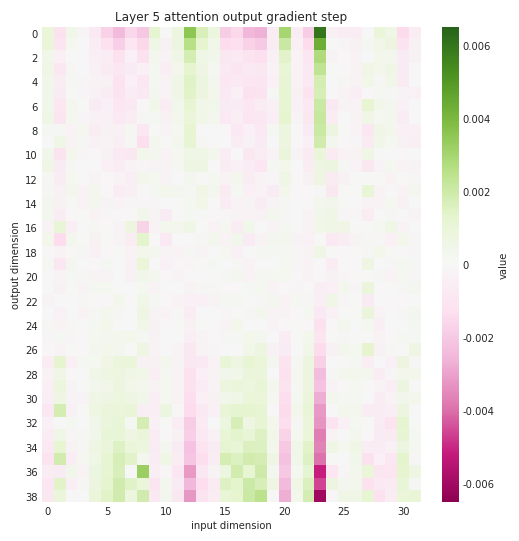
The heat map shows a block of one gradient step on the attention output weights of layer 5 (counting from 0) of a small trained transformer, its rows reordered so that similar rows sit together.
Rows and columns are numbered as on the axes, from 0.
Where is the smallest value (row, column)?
38, 23
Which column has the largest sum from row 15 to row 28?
8
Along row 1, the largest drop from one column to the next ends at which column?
24
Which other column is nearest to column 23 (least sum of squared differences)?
12
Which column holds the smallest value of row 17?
1
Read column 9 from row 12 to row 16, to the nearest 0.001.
0 0 0 0 0
